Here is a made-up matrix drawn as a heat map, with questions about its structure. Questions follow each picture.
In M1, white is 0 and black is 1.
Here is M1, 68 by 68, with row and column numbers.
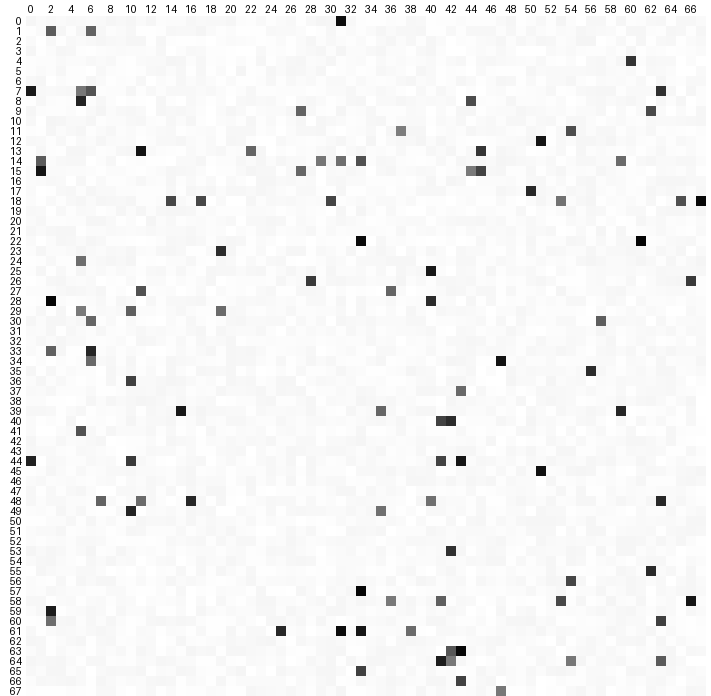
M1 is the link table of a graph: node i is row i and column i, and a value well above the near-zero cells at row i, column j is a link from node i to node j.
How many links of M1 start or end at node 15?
5
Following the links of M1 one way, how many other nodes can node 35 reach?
2
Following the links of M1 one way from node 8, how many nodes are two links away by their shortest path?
4
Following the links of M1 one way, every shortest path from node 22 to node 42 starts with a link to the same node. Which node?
node 61
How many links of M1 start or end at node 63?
6
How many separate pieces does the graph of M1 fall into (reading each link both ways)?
7
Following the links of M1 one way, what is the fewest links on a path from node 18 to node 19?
3
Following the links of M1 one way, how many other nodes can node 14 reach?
10
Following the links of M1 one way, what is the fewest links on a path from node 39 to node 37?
4
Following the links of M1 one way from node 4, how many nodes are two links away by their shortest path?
2
